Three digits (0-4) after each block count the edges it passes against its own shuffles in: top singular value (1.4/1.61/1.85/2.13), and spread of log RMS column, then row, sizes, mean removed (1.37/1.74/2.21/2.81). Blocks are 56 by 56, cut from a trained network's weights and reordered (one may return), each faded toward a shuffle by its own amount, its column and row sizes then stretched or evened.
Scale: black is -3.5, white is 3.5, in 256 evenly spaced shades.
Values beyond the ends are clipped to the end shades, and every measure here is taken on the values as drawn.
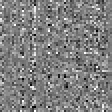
1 4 1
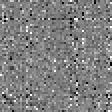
2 3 1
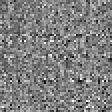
2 1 2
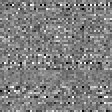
2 0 4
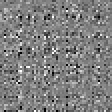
3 4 3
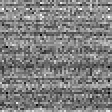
4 1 1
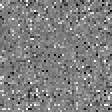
0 2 2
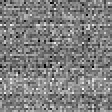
3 3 1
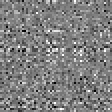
4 2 3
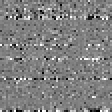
3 1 4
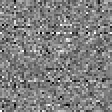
2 2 2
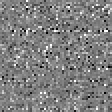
1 1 2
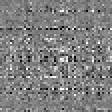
4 3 4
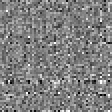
2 2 2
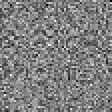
3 0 1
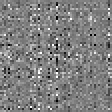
2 4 3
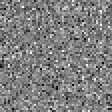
1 0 0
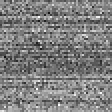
4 0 1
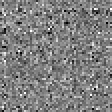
0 2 2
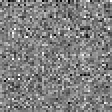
1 1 3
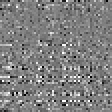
4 2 4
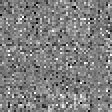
2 2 1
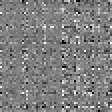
0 4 4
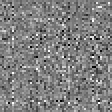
0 3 3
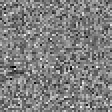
1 0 1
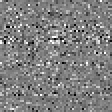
2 0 3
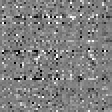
3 3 3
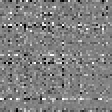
3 2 4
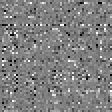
1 3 3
